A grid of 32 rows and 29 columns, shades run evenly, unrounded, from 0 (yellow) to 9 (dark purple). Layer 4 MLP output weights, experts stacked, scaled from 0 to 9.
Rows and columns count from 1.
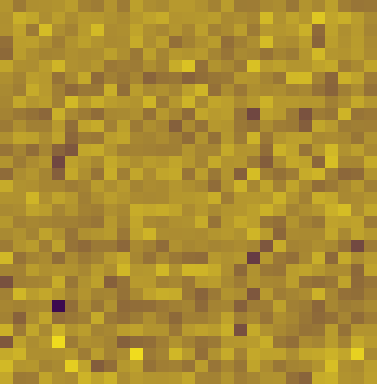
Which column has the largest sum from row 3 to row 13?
6
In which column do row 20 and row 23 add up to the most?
22
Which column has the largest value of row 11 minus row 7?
24
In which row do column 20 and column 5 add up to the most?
26
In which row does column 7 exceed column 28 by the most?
30
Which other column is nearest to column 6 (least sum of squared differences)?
29
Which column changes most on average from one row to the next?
25
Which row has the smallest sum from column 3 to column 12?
9
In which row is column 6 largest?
13
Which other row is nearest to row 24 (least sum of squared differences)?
27
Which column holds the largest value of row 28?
19
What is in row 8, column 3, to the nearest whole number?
2
